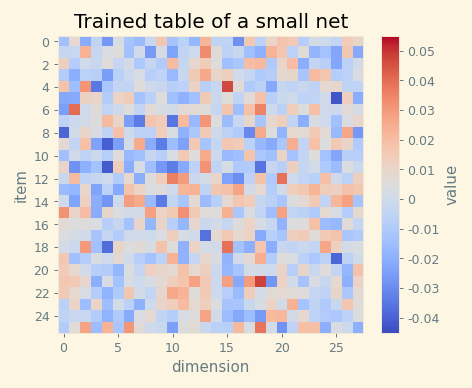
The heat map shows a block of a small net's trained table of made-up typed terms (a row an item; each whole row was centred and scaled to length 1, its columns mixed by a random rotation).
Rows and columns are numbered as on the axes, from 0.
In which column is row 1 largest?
13
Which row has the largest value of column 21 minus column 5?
9
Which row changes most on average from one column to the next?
25
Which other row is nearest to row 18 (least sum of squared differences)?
4
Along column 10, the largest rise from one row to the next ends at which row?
12
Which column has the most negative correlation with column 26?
0
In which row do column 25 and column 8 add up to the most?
15
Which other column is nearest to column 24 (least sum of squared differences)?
14
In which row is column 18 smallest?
11
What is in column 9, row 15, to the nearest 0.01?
0.01
